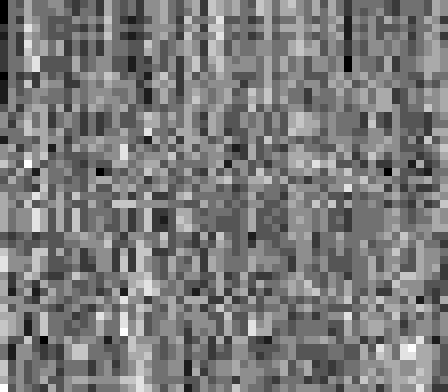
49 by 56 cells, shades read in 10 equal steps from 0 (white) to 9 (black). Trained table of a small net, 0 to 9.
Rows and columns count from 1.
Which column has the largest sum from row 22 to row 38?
30
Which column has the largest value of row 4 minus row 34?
1
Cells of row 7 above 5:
14
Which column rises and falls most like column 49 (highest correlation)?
54
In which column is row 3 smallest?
28
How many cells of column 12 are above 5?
6
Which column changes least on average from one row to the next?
45
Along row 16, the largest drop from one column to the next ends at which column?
47
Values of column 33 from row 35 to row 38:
7 3 5 6
